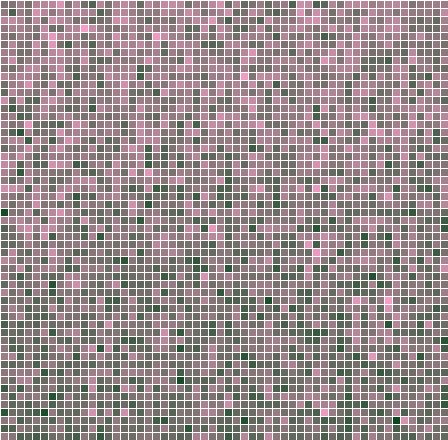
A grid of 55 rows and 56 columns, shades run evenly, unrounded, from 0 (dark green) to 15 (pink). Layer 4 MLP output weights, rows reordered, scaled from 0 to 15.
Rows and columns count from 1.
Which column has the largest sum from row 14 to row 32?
8
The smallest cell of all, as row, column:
53, 50
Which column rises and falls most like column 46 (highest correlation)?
2
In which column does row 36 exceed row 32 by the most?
10
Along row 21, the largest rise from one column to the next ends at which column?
7
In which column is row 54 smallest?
24
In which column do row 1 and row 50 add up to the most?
39
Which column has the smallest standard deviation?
22
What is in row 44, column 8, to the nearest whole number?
10
